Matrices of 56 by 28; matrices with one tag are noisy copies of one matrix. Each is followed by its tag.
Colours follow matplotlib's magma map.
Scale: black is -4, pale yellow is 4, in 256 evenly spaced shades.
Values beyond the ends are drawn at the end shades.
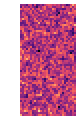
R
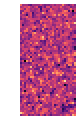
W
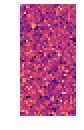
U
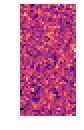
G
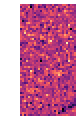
W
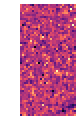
W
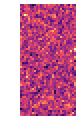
G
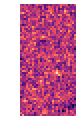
W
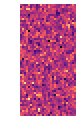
R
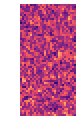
U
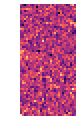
R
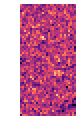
W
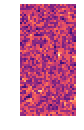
U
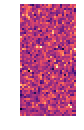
G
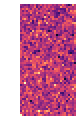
R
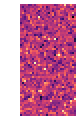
U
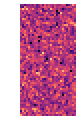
R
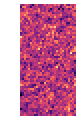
G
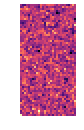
R
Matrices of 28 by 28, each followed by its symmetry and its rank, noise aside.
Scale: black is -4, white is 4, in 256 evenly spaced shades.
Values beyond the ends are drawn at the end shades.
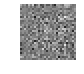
no symmetry, rank four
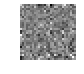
no symmetry, rank four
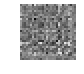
symmetric, rank three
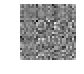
symmetric, rank four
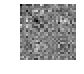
symmetric, rank three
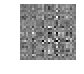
no symmetry, rank two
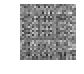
antisymmetric, rank four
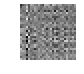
no symmetry, rank three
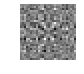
antisymmetric, rank two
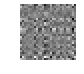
antisymmetric, rank two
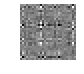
antisymmetric, rank two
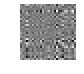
antisymmetric, rank two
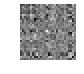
symmetric, rank four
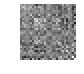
symmetric, rank three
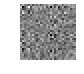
symmetric, rank three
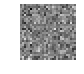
no symmetry, rank four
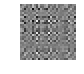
symmetric, rank two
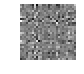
antisymmetric, rank four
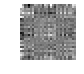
no symmetry, rank two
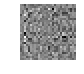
no symmetry, rank four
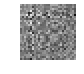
symmetric, rank four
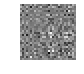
no symmetry, rank four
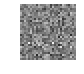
no symmetry, rank four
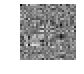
no symmetry, rank four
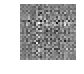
no symmetry, rank four
